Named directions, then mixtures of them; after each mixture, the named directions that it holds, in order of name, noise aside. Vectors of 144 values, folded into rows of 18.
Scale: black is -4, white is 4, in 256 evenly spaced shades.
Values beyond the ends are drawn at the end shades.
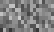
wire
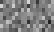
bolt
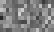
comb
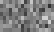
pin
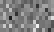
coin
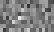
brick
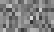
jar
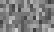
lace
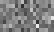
coin, pin, wire.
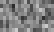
bolt, lace, pin.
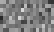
brick, comb, lace.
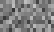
bolt, lace, wire.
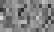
comb.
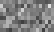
bolt, comb.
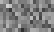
jar, pin.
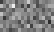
bolt, wire.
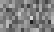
bolt, comb, jar.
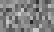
bolt, comb, jar.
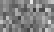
brick, coin, pin.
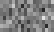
bolt, pin.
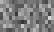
coin, comb.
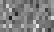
coin.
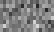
bolt, brick, coin.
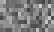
comb.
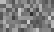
bolt, comb, jar.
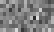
jar, lace.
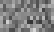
bolt, coin, jar.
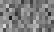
coin, wire.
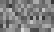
bolt, jar, pin.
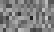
brick, jar.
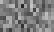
comb, pin, wire.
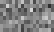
pin.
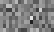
jar.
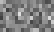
comb, jar.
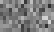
pin.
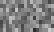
lace, wire.
